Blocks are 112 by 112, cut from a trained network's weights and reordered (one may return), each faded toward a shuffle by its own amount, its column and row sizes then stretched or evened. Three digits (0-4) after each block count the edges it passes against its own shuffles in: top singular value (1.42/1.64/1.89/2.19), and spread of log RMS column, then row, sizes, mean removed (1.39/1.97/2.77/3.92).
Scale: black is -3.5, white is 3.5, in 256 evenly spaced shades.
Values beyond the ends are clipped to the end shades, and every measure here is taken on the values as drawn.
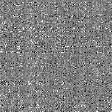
0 2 3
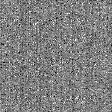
1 0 2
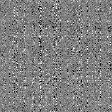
1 4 1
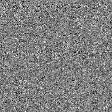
1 1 2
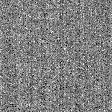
1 0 0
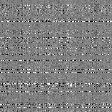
2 1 4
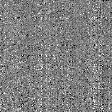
1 2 2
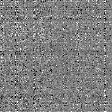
2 3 2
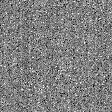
0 0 0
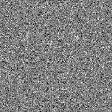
0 1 1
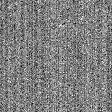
3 0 0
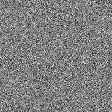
1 0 0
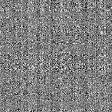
2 0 3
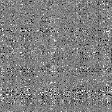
1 2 3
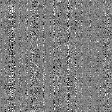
1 4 0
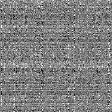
4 3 0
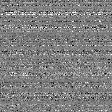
3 0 4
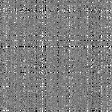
4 3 3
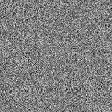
2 1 0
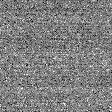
1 0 0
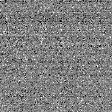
2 2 1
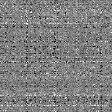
3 3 3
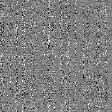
0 4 1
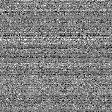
4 0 3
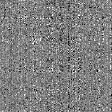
1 3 2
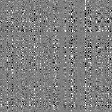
3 4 3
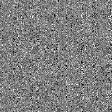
0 3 1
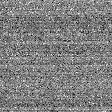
3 0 1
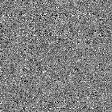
0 1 2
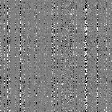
3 4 1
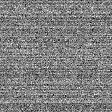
4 1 0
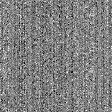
3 2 0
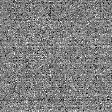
2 2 0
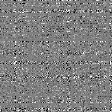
0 3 4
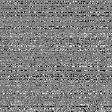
3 1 4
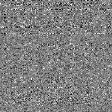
1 2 3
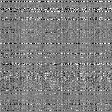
4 0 4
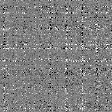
1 3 3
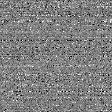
1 1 3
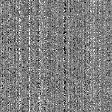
4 3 1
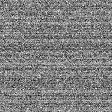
4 0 0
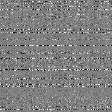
2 0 4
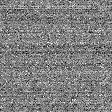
3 0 1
